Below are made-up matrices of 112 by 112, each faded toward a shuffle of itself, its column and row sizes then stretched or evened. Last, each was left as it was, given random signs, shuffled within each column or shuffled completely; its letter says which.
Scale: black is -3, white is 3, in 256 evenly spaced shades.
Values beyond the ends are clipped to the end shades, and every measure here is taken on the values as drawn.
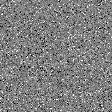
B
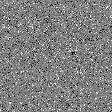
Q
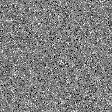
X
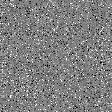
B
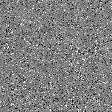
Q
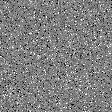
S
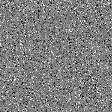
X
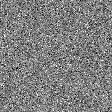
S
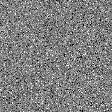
B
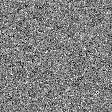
S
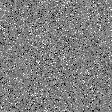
X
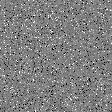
X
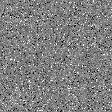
B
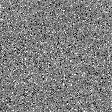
S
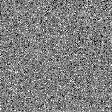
B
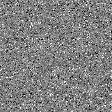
Q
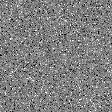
B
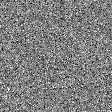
S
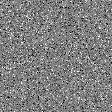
X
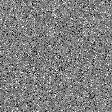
B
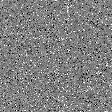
Q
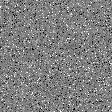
S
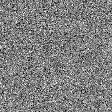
X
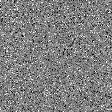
Q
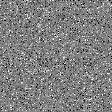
B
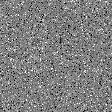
X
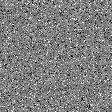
S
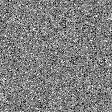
S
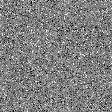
Q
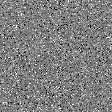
Q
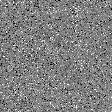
X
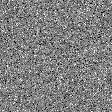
S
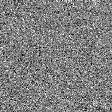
B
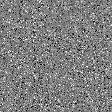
Q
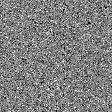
X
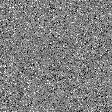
X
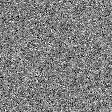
S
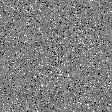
X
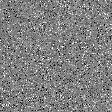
Q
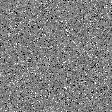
X
